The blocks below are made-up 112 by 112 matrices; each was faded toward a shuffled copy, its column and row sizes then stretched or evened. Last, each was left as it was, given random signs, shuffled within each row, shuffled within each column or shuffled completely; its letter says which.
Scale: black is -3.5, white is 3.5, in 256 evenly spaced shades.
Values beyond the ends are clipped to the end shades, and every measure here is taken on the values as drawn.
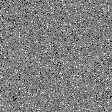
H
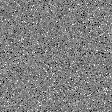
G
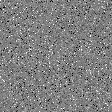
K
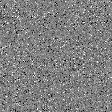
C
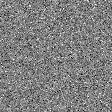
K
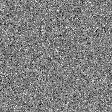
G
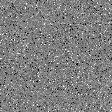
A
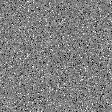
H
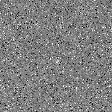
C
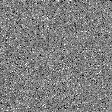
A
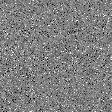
A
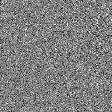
C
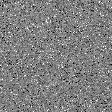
G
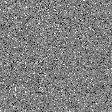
A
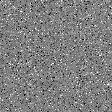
H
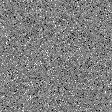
K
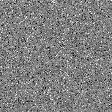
G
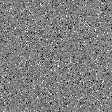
C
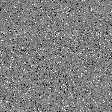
G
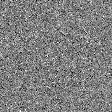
H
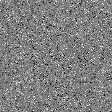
H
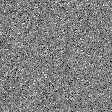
K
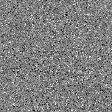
C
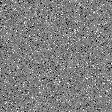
K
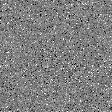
C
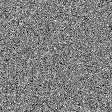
K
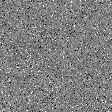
H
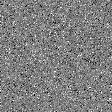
A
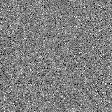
C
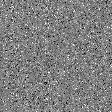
H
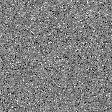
G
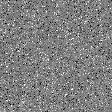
H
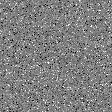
K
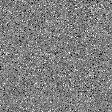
A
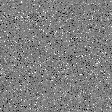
G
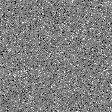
H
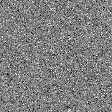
H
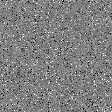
C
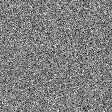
K
